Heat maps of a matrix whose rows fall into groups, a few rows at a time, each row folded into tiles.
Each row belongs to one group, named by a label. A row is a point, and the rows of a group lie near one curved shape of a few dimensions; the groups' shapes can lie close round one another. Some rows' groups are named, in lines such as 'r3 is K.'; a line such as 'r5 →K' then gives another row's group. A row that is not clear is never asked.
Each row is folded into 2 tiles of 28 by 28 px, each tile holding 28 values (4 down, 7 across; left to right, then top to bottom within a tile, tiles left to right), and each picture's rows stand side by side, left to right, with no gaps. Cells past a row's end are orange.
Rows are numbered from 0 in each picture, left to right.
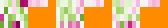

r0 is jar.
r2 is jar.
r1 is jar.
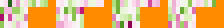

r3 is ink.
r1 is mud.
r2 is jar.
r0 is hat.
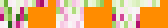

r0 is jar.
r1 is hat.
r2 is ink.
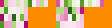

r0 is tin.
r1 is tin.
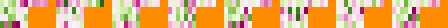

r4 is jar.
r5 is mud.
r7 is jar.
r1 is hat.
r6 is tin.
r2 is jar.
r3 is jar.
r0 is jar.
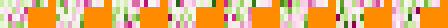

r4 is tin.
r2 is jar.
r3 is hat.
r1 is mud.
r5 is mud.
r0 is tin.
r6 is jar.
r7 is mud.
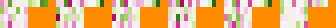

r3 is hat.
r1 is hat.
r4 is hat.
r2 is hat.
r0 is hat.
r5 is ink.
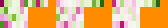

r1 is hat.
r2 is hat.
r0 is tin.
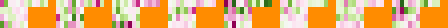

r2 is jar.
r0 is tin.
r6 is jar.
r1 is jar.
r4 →hat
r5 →hat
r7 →hat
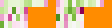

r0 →tin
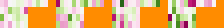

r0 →mud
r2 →hat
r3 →jar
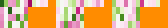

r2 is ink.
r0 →mud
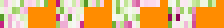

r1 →tin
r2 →jar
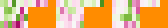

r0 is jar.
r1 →hat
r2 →jar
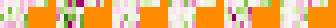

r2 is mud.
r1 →jar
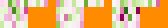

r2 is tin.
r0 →tin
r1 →tin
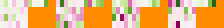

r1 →tin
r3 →hat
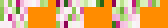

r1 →hat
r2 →tin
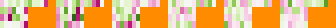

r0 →tin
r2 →jar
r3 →tin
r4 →tin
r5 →hat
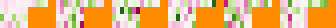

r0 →mud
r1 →mud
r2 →mud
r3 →hat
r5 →hat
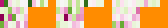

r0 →tin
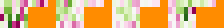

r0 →jar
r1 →jar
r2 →jar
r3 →mud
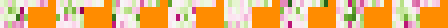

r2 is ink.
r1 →mud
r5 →hat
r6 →jar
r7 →jar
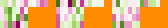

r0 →jar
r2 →tin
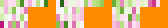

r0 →ink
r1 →tin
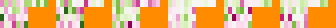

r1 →mud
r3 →mud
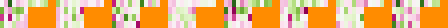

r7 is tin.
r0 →hat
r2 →tin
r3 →mud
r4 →hat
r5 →mud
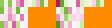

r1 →tin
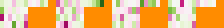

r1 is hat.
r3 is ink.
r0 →ink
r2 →tin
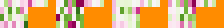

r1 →jar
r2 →mud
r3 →jar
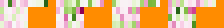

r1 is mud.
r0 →hat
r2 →tin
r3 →mud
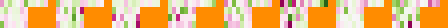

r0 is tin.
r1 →mud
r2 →ink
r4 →tin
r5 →hat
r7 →jar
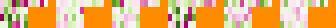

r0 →jar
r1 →mud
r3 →jar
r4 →tin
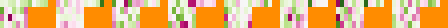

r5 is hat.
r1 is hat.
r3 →jar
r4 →ink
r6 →tin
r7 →tin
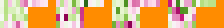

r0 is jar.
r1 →tin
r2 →jar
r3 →hat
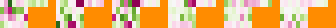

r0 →hat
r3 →jar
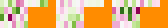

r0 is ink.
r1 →mud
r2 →mud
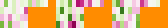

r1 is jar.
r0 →tin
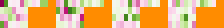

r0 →tin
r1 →hat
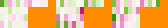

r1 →tin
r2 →ink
